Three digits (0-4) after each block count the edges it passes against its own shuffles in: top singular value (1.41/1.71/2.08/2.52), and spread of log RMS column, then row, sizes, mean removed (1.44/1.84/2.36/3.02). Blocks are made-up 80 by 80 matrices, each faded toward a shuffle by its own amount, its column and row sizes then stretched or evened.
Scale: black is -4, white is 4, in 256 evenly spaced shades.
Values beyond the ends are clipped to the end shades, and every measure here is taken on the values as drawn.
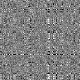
4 3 3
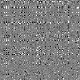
4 3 3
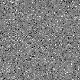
2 0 0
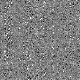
1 3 0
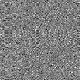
3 0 1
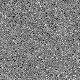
0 0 1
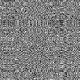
4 1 1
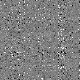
1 3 2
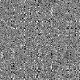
3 3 1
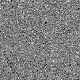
2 0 0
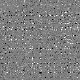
1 2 3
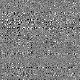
2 2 4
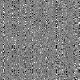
3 4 0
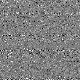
2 0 3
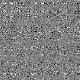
3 0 3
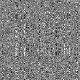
3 3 1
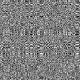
4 1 3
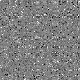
3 0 1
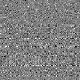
3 0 3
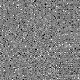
3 0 1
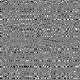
4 1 4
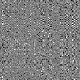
4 3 0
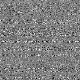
0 0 4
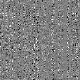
1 4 1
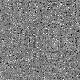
2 0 0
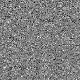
2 0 1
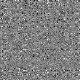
2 2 3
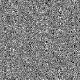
2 2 0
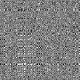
4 3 3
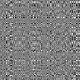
4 4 4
